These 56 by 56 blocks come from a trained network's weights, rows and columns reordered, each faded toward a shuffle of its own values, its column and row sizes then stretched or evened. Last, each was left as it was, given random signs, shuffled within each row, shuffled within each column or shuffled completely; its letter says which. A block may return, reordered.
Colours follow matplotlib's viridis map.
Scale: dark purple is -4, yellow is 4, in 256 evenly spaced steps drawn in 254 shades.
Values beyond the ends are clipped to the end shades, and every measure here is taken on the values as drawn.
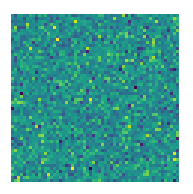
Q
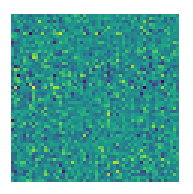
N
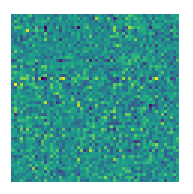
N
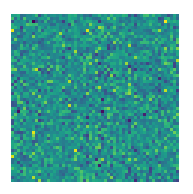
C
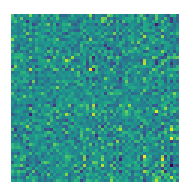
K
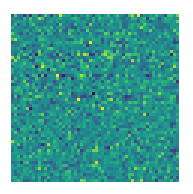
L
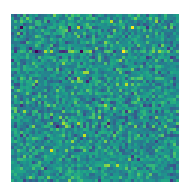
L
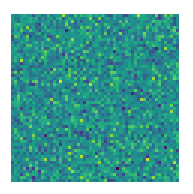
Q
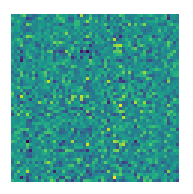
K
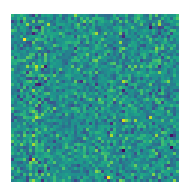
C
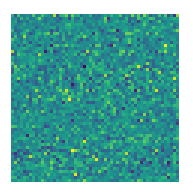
L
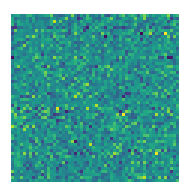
L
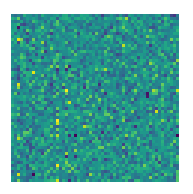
C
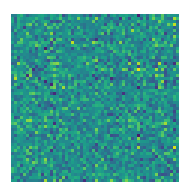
N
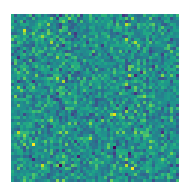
C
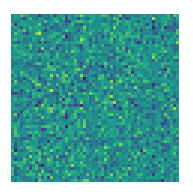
C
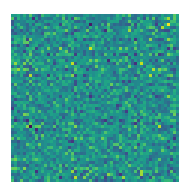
K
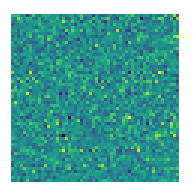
L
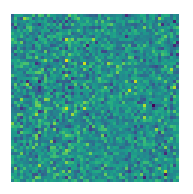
C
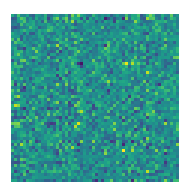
K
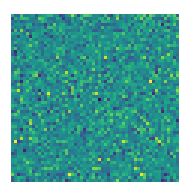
L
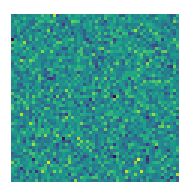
Q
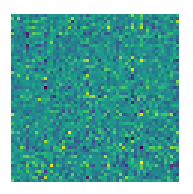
K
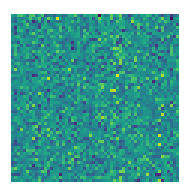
C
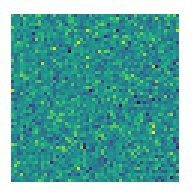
Q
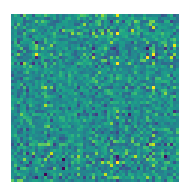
K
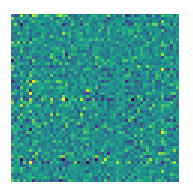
K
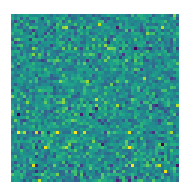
L
